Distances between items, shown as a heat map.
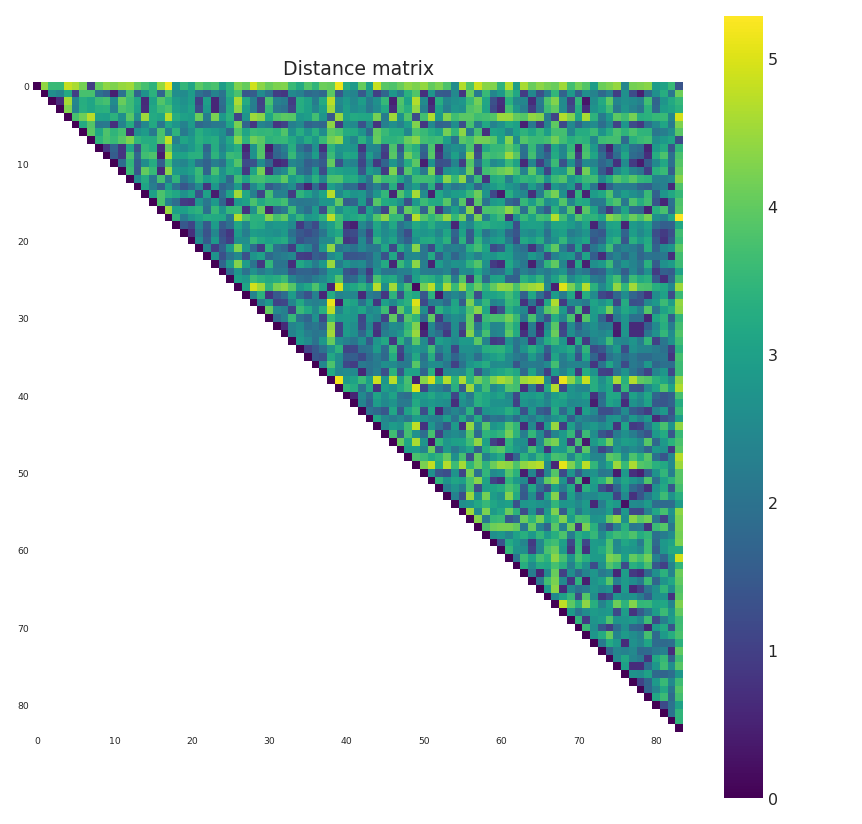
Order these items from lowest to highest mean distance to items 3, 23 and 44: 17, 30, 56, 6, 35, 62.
35, 62, 30, 6, 17, 56
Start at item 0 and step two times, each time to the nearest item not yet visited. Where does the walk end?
83
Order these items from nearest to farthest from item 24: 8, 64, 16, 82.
82, 64, 8, 16
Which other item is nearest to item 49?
26
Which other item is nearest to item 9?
16
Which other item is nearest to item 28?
39
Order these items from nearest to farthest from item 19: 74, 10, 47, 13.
13, 47, 10, 74
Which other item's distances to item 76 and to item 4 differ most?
54
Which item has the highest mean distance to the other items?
0
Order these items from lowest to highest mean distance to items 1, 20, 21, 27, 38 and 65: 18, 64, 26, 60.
18, 64, 60, 26
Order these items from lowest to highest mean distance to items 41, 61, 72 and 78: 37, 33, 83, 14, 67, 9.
33, 37, 14, 9, 67, 83
